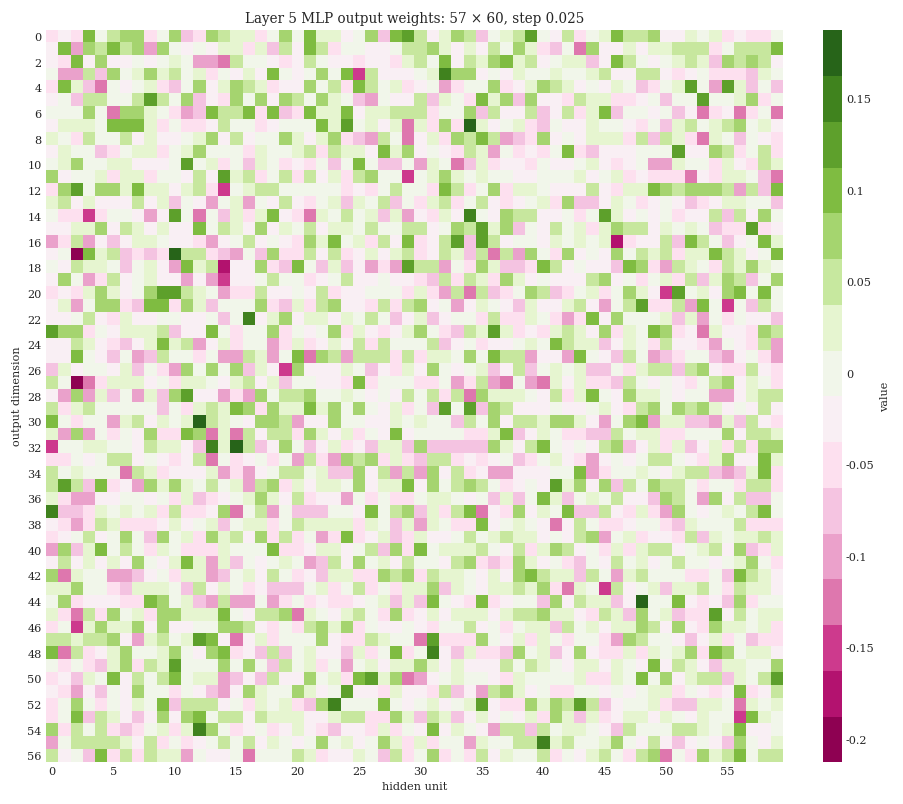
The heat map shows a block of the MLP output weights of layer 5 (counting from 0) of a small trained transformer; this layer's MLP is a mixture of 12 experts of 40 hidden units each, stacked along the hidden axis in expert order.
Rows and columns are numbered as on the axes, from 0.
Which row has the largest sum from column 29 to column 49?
0
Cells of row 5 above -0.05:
47
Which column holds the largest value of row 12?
2
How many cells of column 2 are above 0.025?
17
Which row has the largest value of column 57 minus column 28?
18
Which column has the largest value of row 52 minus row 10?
23
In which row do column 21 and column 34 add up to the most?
29
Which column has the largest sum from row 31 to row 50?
31
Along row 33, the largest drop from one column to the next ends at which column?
13
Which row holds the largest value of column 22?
7
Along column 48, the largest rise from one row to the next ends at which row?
44
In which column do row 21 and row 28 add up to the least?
55
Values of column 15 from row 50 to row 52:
-0.075 -0.025 0
